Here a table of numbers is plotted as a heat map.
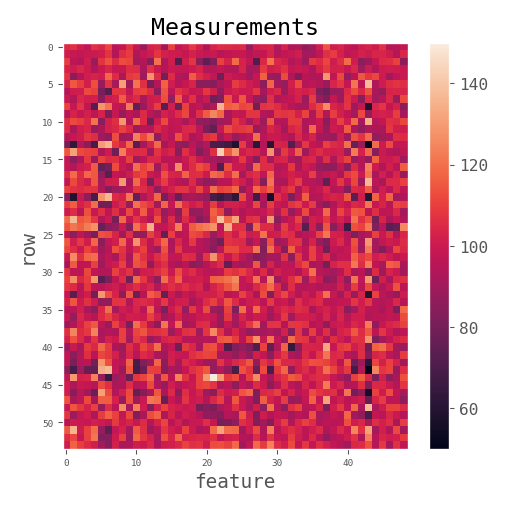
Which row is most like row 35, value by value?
36
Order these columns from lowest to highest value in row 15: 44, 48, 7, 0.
48, 0, 7, 44
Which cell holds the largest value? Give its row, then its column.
44, 21
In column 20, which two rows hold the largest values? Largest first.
44, 24
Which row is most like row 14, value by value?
23
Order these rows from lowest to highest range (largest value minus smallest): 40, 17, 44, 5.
17, 5, 40, 44
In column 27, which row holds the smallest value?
13
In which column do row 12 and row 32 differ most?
24
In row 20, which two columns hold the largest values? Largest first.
6, 5
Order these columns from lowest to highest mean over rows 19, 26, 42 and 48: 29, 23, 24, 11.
11, 23, 24, 29
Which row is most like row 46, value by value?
42
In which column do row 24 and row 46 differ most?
43
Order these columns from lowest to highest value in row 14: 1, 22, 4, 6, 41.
6, 4, 41, 1, 22
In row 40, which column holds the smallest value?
32
